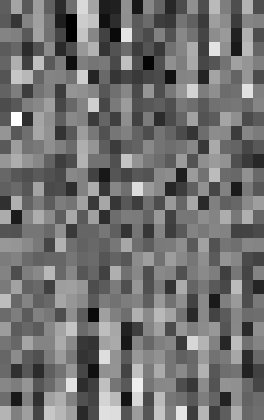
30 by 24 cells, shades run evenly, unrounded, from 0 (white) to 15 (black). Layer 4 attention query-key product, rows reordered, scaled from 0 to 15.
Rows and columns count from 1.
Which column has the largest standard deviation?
10
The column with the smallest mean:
8
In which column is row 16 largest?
2
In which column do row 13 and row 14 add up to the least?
13
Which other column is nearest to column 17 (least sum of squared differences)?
1
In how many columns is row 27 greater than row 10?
12
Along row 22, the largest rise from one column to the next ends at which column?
20
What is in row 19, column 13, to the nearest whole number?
7
